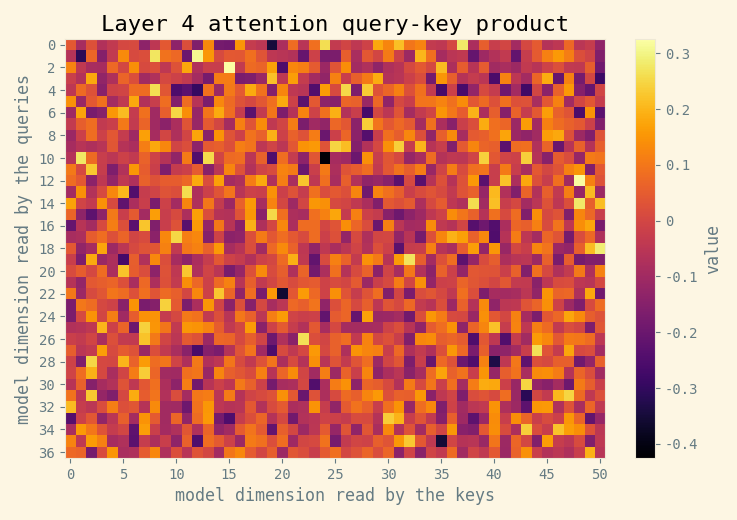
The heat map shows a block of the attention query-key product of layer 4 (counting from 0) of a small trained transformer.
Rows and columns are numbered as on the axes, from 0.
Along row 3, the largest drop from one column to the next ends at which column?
46
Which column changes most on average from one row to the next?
12
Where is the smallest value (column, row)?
24, 10
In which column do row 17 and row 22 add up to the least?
40
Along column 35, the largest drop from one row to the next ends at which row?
4
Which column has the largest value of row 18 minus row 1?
50
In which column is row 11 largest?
2
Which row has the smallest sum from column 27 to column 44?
28
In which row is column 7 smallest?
23
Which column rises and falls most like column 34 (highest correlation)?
49
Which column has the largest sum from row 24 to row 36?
7
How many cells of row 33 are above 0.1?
7
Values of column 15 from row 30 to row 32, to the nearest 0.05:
-0.05 0.1 -0.05
